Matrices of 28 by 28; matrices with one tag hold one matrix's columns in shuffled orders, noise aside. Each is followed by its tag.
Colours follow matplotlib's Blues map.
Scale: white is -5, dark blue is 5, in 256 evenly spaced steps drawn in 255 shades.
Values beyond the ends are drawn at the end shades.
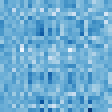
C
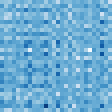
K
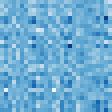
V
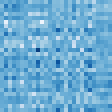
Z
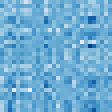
V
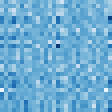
V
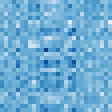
Z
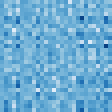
V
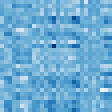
V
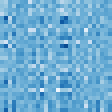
V
